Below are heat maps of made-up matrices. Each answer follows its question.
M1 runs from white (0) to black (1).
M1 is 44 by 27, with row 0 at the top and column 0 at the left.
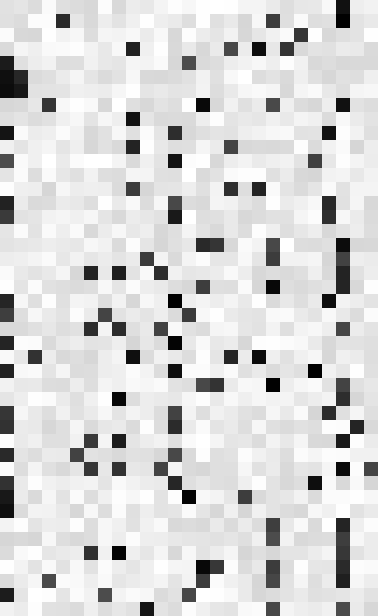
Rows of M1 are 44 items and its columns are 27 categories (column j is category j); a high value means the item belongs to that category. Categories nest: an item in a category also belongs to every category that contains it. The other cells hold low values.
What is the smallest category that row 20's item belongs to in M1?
14
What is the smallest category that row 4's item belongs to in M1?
13
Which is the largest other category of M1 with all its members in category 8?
6
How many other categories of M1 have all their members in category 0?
9
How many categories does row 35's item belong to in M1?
3
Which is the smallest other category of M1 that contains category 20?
18
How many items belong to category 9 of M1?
5
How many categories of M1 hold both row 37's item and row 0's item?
1
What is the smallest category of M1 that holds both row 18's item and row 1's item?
19
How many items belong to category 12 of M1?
11
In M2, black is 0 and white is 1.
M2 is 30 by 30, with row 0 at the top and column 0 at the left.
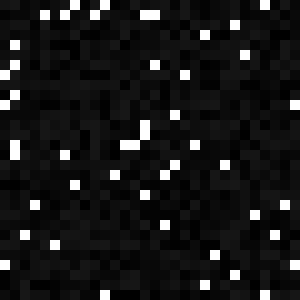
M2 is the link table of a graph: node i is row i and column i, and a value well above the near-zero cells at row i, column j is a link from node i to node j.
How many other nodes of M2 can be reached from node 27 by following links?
2
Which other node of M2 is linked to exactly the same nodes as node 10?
node 26
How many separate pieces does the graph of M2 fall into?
8
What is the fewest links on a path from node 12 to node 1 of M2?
2
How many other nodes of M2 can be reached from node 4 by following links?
8
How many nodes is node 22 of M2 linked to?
1
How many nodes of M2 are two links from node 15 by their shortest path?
3
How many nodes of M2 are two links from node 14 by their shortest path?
4
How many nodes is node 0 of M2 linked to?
3
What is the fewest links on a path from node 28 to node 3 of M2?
2
